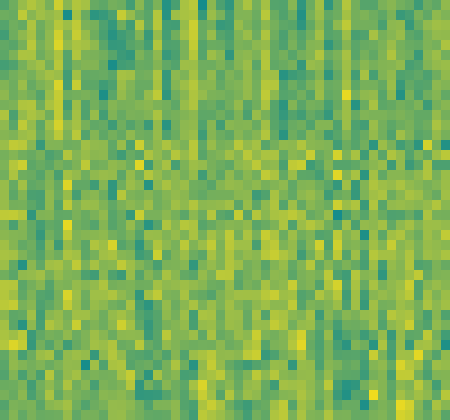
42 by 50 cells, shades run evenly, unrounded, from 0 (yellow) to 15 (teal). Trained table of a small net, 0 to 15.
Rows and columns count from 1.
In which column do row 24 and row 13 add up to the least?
30
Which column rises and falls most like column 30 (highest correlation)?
18
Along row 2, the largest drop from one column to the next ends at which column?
9
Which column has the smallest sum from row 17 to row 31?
8
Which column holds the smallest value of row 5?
7
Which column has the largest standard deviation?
38
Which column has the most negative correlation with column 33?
39
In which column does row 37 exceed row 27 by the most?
10
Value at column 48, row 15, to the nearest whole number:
2
